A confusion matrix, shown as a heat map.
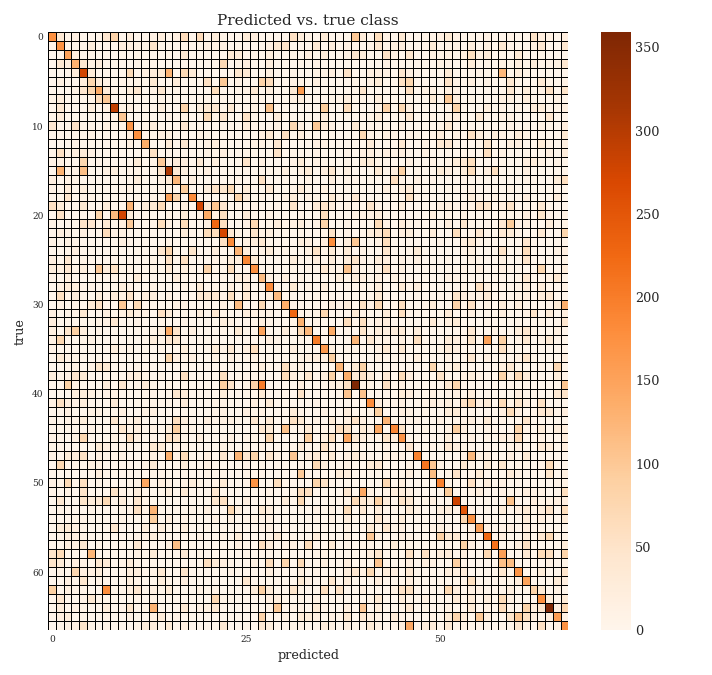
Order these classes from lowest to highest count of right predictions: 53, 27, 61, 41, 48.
27, 61, 41, 48, 53
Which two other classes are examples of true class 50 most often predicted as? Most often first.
26, 12
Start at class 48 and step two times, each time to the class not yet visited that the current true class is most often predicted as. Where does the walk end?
32
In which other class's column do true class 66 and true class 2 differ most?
46
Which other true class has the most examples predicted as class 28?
8
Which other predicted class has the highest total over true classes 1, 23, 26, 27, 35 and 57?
36
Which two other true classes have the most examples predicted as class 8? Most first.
20, 0
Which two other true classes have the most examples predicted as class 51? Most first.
7, 62
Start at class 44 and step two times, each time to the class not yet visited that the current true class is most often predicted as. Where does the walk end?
59
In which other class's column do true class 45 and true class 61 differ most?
38
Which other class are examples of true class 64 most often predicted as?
13
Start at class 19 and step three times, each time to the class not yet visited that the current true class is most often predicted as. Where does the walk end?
56
